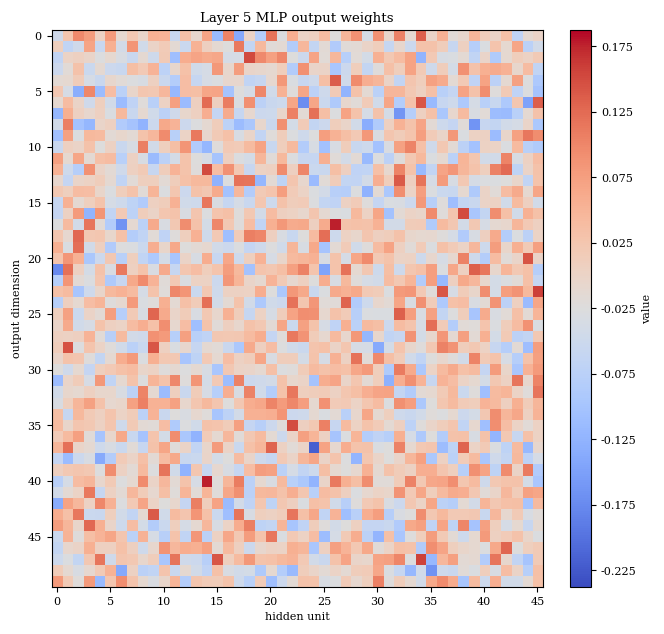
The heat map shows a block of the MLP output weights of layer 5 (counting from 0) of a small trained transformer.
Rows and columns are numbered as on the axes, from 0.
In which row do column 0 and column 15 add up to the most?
37
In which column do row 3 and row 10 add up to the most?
33
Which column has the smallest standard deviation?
5
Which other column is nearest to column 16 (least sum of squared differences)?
27
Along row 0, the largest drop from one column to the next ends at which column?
17
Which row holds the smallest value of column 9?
11
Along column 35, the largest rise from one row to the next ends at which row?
49
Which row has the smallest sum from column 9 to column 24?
48
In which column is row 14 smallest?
29
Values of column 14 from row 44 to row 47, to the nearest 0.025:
0.05 -0.075 0.075 -0.075
